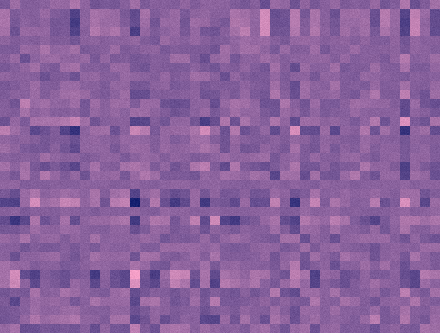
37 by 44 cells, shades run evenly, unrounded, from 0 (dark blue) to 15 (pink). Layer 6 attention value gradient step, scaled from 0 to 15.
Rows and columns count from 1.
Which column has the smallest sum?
14
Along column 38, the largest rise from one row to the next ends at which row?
26
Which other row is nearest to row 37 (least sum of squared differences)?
28
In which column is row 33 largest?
41
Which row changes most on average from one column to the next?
23
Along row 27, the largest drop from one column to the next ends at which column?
31
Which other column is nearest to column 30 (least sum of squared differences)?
1
